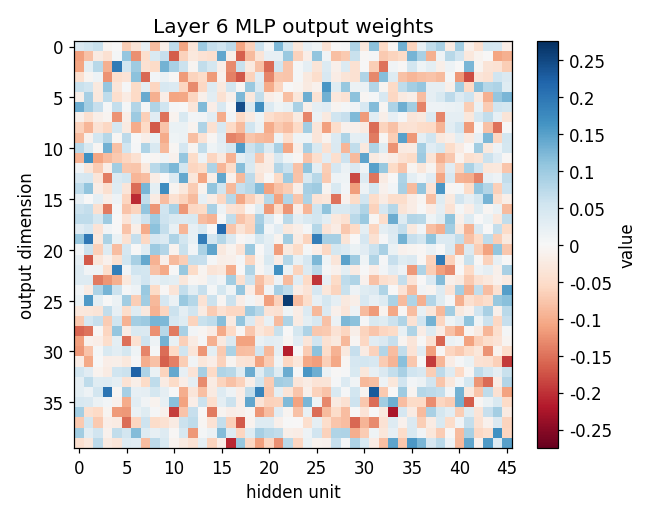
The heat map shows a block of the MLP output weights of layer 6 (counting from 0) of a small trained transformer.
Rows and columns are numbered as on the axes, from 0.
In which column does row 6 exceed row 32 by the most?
17
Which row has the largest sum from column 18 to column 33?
32
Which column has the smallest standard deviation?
23
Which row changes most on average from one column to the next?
30
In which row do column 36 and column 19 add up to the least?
36
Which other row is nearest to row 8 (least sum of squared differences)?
26
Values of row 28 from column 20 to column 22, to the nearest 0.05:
-0.05 0.05 0
